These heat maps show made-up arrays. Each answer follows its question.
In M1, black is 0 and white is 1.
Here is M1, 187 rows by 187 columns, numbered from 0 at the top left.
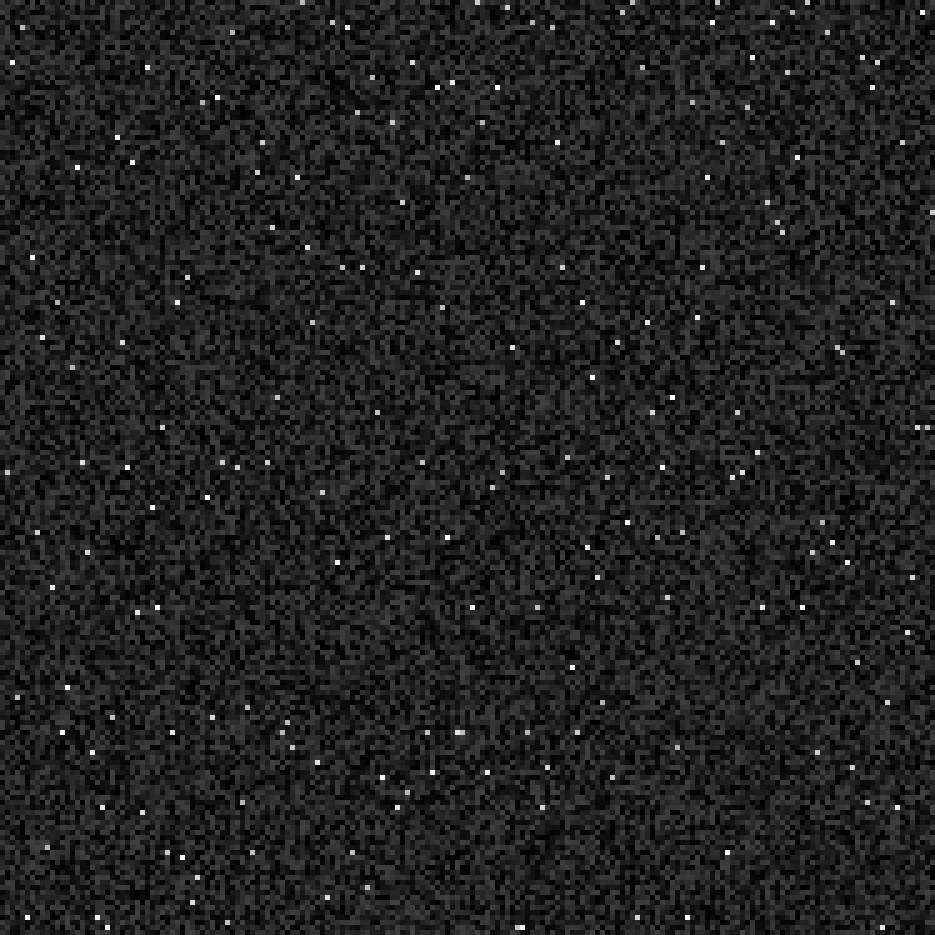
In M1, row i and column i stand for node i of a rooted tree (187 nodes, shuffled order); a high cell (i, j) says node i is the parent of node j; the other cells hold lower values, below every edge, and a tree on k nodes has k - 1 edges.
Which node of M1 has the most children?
146
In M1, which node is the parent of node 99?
17
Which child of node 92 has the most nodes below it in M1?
53
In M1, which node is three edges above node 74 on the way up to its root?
170
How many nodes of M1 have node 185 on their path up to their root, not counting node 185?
9
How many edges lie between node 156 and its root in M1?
7
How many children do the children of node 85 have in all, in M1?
9
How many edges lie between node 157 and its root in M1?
9
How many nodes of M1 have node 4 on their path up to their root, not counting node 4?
12
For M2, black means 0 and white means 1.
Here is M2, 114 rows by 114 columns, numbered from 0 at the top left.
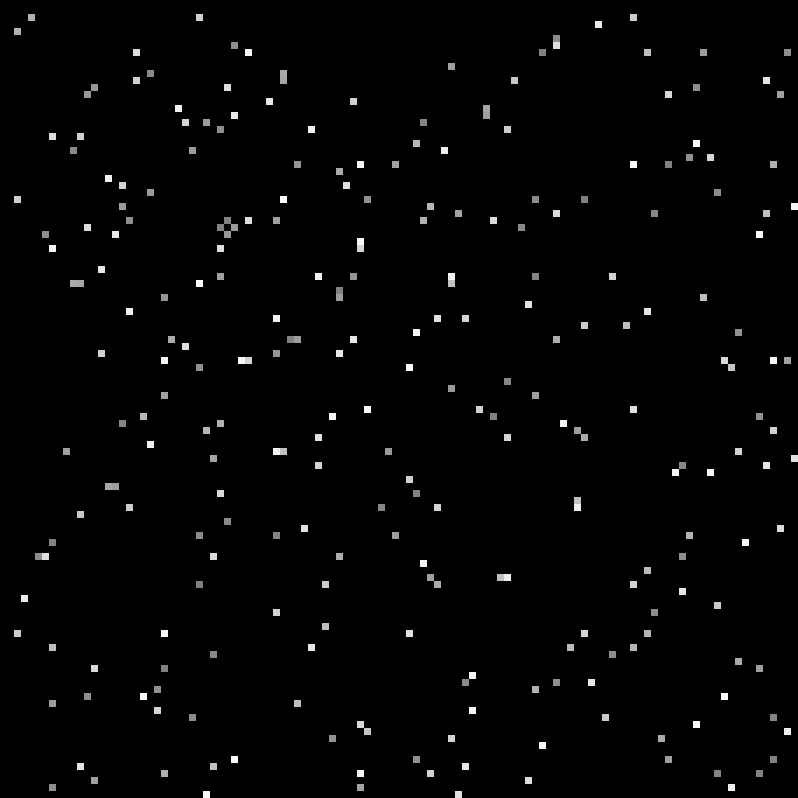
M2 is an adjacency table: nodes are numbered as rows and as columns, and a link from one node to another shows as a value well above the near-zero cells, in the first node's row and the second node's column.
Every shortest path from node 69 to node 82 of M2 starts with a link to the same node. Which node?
node 16
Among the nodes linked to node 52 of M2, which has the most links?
node 28
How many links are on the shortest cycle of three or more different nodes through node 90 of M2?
4
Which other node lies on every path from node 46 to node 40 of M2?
node 83
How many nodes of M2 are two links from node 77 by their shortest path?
5
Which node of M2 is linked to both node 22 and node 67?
node 101
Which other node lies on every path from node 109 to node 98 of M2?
node 76
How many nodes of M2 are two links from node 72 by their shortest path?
6
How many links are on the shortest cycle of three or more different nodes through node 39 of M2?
5
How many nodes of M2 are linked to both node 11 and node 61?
0
